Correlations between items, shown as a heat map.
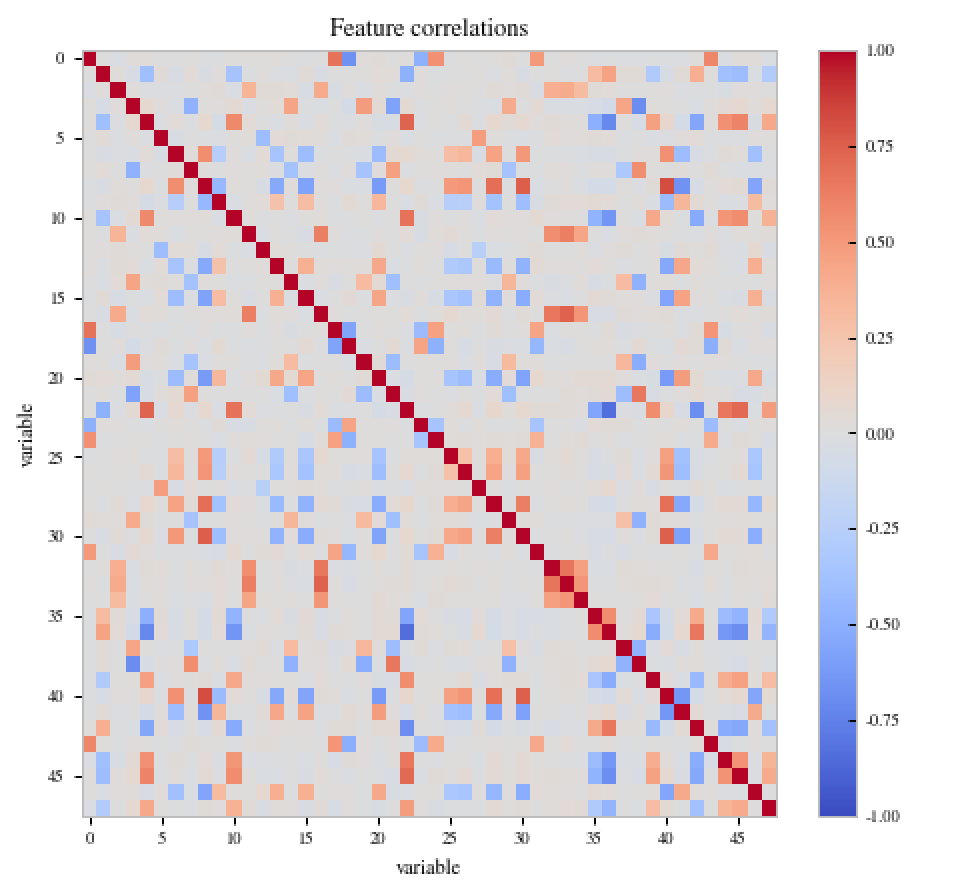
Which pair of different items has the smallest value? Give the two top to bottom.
22, 36
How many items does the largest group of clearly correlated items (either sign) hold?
13
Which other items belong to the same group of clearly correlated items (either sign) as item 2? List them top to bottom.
11, 16, 32, 33, 34
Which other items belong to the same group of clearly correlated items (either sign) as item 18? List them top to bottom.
0, 17, 23, 24, 31, 43
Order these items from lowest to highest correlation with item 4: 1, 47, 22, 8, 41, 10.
1, 41, 8, 47, 10, 22
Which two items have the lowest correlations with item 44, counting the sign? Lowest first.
36, 42
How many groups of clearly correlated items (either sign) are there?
6
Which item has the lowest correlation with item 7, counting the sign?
3
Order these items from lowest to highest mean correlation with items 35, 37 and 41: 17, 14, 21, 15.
21, 17, 14, 15
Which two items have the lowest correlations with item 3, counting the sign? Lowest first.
38, 21
